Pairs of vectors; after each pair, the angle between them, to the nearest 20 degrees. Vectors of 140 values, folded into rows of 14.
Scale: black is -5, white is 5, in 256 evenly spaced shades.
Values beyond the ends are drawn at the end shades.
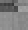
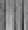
80 degrees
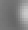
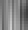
140 degrees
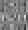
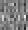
20 degrees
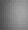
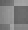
100 degrees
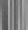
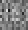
100 degrees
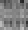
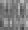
140 degrees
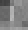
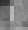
20 degrees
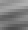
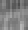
140 degrees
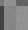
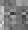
140 degrees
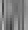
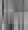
20 degrees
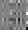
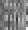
120 degrees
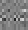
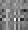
140 degrees
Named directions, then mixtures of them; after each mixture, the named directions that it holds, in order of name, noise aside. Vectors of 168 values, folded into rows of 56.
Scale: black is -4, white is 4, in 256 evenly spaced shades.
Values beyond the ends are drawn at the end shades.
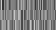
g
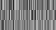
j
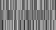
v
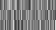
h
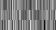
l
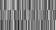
h.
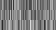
j, l.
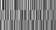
g, j.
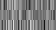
h, l.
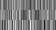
l.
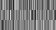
j.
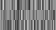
g, h, v.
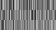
j.
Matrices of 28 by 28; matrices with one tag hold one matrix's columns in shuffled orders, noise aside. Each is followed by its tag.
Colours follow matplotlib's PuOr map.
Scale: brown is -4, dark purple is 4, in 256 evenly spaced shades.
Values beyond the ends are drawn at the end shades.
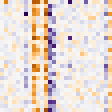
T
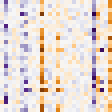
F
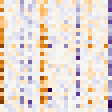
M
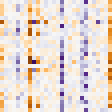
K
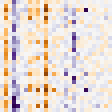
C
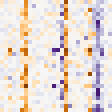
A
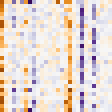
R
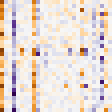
A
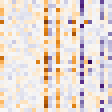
K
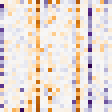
R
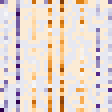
R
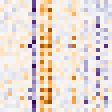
M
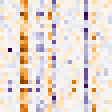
F
